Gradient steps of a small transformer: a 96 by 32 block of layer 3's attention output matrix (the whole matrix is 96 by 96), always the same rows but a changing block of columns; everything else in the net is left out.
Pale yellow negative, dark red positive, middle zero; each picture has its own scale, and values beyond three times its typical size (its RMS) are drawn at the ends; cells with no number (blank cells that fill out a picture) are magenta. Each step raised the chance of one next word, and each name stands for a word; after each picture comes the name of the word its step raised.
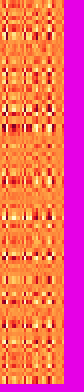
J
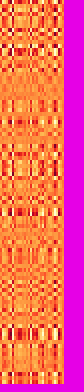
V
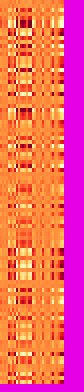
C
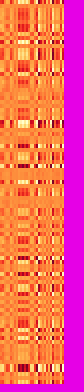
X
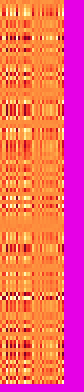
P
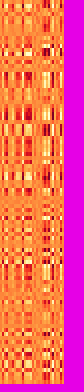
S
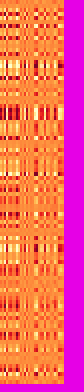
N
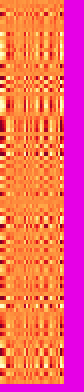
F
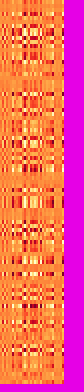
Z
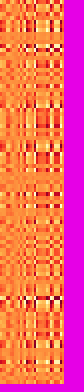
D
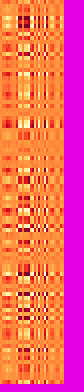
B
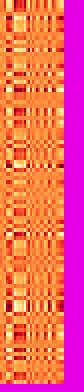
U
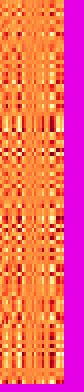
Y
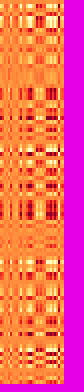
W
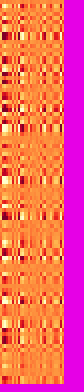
J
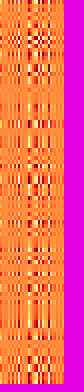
X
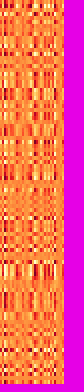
S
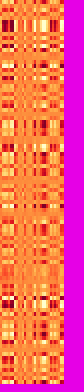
D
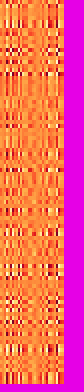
B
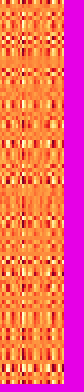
X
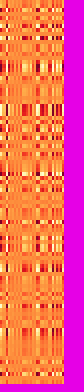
N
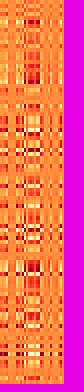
Y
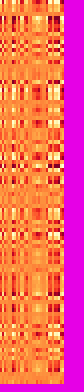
U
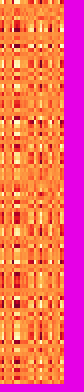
D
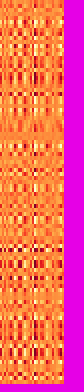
C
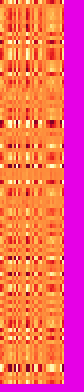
X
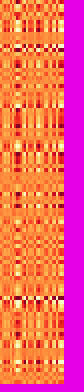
D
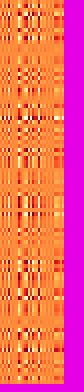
W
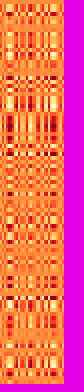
F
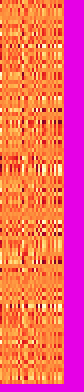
Z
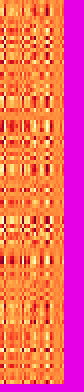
Z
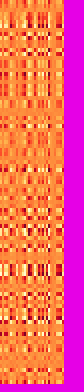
B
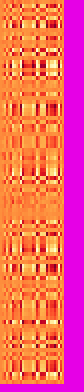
N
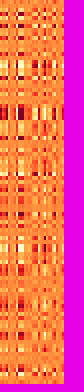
N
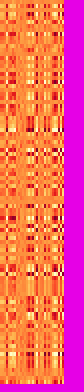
Y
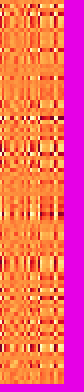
W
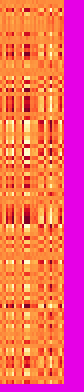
F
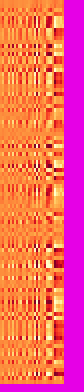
C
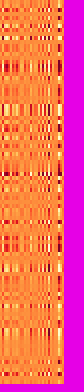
N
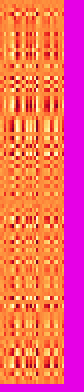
F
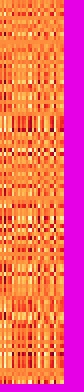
Y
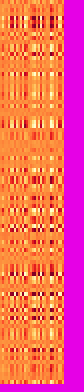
B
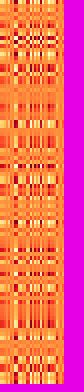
X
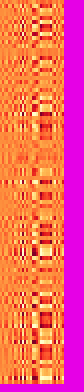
J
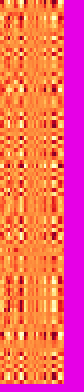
U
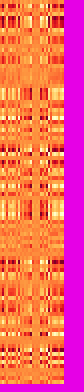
W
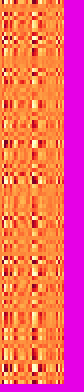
X
